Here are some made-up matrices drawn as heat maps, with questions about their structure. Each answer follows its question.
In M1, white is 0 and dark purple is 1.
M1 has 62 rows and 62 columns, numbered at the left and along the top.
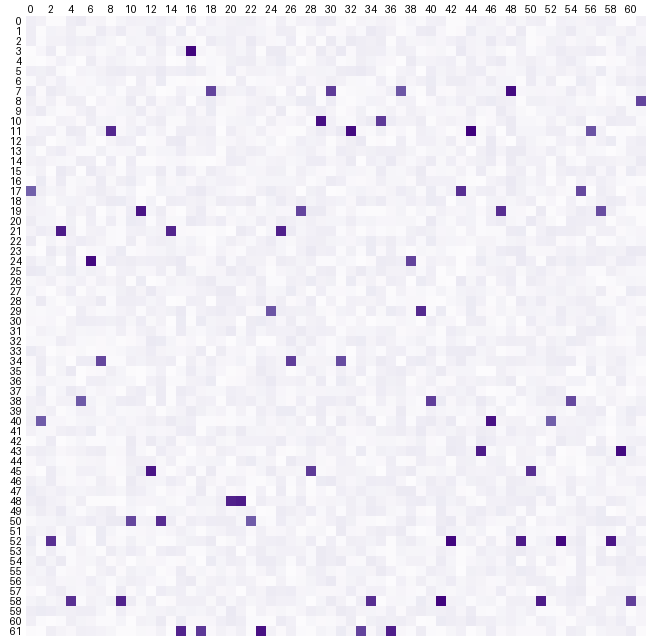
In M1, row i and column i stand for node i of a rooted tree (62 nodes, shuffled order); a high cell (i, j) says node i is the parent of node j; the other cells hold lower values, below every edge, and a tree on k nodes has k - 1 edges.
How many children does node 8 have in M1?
1
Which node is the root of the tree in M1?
19
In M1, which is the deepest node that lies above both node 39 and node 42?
29
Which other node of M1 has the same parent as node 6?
38
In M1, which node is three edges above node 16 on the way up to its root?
48
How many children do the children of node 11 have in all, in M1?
1
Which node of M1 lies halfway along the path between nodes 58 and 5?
40
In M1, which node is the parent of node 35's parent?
50
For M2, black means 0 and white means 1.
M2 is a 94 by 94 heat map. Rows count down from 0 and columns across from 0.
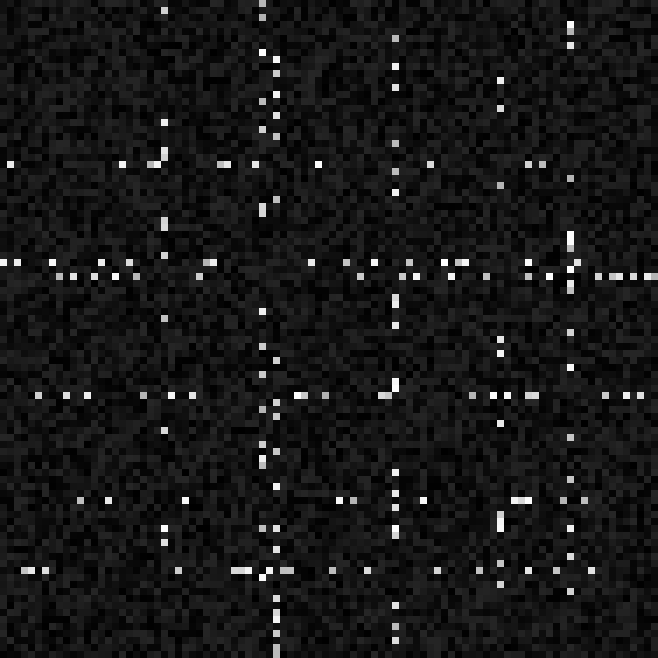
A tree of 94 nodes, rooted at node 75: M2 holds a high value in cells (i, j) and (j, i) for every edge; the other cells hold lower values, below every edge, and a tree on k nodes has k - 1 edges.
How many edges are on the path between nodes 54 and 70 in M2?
2
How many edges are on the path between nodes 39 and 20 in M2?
3
